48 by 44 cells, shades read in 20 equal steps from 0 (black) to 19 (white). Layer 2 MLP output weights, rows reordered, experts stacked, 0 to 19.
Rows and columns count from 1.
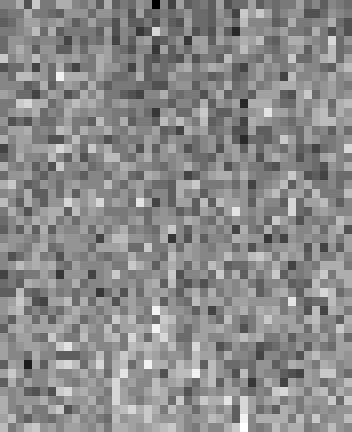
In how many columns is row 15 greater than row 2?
25
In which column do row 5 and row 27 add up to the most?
42
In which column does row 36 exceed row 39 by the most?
34
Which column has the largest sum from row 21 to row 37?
40
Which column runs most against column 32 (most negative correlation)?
2
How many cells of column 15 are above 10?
23
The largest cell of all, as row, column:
48, 31
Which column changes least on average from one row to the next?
43
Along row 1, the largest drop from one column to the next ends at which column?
20
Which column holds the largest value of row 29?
33
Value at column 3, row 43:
9
